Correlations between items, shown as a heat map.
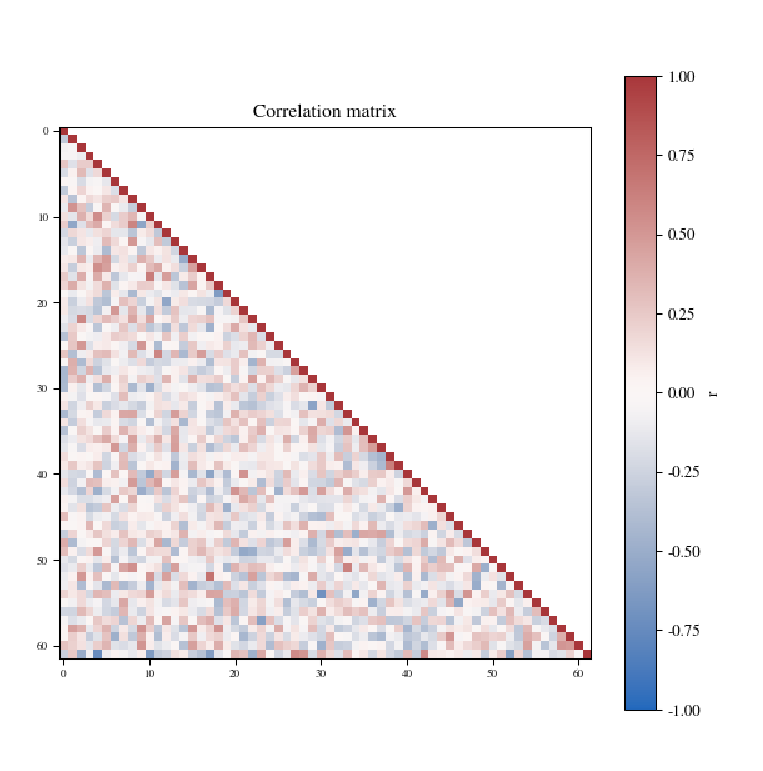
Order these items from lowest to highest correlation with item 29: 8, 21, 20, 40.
20, 40, 8, 21
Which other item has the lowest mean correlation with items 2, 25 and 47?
42
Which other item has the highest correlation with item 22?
2
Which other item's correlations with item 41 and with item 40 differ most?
10
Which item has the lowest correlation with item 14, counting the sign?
15
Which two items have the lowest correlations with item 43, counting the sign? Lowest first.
46, 50
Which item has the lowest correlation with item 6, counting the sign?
59
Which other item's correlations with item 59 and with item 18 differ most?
55
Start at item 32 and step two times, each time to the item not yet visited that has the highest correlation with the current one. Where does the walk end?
4
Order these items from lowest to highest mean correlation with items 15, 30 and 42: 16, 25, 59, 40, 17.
17, 25, 59, 16, 40
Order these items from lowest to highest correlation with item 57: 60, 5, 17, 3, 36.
60, 3, 5, 36, 17
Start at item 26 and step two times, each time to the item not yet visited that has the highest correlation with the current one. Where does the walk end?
8
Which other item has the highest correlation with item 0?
48
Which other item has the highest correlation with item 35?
33
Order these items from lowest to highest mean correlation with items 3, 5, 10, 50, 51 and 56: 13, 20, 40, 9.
9, 40, 20, 13
